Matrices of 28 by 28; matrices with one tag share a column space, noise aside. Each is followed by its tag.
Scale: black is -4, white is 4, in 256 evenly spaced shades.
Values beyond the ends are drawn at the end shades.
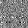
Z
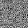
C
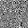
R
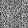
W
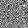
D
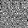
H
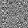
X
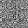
C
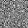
R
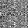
W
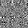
Z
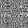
W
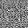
C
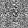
W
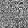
R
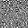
R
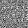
C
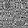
H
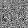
C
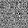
H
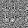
C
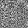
D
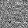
X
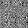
Z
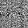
W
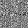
W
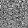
D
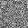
R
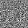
C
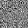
R
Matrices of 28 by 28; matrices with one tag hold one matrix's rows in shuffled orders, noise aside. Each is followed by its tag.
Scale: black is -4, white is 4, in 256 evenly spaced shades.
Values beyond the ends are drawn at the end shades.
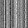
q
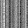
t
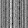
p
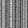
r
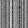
p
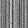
p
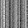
t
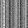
t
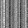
t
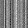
q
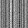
p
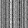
p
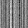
p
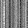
t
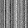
q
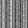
r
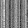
t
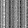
t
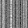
r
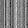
q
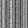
r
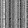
t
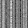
r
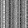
t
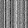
q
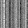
t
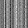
q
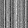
q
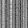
r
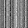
q
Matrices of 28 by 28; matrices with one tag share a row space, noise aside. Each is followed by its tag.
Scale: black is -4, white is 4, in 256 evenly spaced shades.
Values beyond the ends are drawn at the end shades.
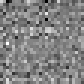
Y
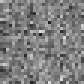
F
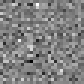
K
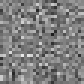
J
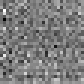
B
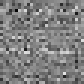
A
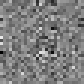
J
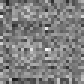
Y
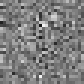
J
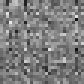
A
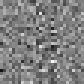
J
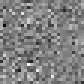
K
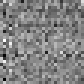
B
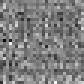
B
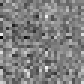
Y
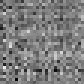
B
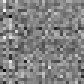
B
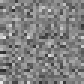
F
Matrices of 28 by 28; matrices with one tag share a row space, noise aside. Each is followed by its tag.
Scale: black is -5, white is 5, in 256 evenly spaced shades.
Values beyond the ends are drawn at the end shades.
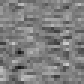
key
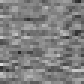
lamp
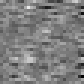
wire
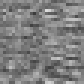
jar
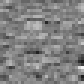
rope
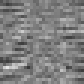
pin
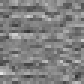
lamp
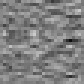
jar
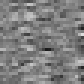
wire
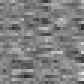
wire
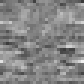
pin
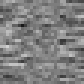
pin
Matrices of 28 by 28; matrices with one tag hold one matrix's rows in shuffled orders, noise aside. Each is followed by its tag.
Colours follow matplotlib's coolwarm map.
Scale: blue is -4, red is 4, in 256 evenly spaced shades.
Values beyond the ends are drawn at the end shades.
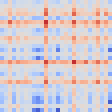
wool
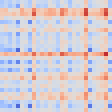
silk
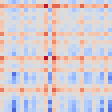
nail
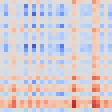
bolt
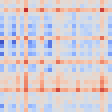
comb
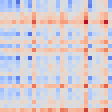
silk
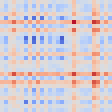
bolt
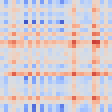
bolt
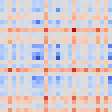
wool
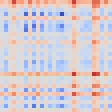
bolt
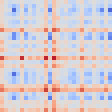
nail
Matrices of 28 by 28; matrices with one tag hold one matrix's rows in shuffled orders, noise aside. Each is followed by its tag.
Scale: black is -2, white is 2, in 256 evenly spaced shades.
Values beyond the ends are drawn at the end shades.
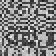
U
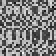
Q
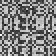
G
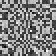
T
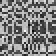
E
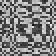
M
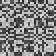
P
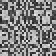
T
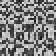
P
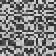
P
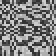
M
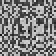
G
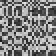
E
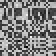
E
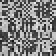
T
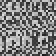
Q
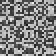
P
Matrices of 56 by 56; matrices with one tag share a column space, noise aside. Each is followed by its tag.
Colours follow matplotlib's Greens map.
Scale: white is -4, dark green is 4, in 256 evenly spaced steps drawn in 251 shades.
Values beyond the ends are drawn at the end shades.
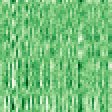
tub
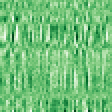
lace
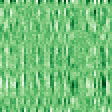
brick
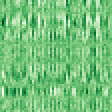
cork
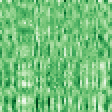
tub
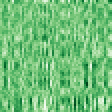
tub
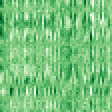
cork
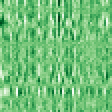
cork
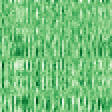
tub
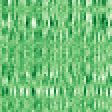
cork
